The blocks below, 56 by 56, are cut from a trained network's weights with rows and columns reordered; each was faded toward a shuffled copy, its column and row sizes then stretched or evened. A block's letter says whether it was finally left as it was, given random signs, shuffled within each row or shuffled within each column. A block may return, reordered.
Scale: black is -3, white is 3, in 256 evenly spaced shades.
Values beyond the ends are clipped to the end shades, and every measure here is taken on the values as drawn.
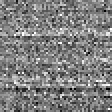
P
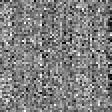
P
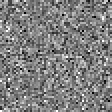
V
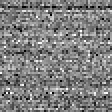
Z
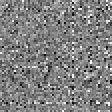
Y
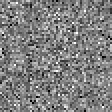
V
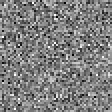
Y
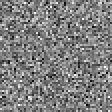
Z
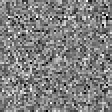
Y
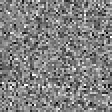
Y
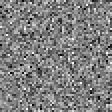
V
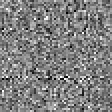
P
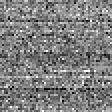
Z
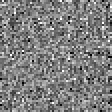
Y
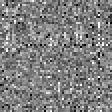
P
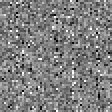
V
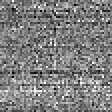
P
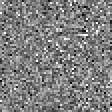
V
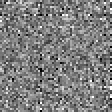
Y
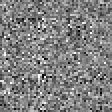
Y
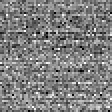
Z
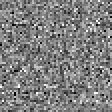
Z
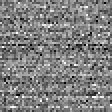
Z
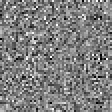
Y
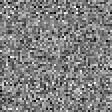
Z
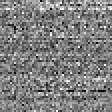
P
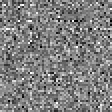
Y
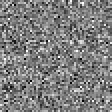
Y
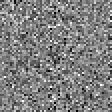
V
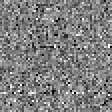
Z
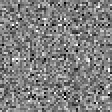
Y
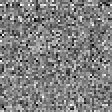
Y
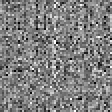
P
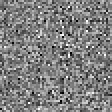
Y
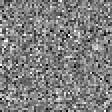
Y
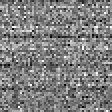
P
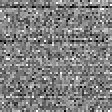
Z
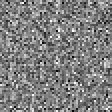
Y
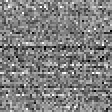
Z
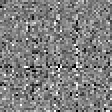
P
